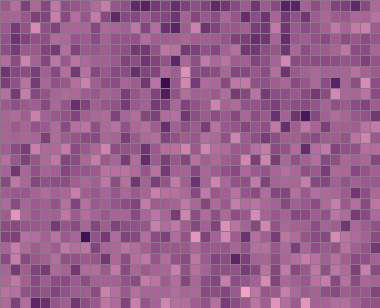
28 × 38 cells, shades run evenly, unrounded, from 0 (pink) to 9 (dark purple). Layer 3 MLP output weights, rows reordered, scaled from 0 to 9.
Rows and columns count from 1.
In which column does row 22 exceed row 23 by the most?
9
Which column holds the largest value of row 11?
31
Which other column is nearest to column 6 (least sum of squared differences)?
10
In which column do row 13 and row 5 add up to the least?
24
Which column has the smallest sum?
11
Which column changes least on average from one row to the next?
5
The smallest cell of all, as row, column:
27, 25
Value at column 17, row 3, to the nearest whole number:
7
